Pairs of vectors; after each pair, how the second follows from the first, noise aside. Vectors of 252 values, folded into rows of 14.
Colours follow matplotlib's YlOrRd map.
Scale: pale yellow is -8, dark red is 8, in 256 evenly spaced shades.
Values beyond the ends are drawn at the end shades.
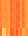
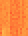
shrunk.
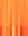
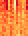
reversed, scaled up.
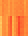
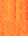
reversed, negated, shrunk.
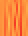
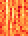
reversed, negated, scaled up.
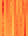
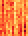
reversed, scaled up.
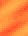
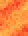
negated.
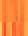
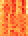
reversed, scaled up.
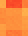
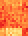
reversed, negated, scaled up.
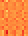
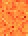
shuffled.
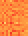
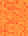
wrapped around, shrunk.
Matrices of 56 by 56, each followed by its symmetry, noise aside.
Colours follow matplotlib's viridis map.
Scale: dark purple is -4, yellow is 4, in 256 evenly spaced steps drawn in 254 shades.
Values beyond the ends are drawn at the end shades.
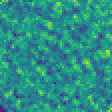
symmetric across the other diagonal.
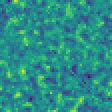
no symmetry.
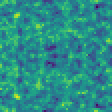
mirrored top to bottom.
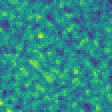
symmetric across the other diagonal.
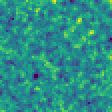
symmetric across the other diagonal.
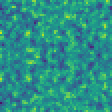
mirrored top to bottom.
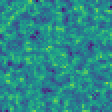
symmetric.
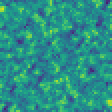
same after a half turn.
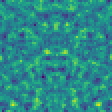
mirrored left to right.
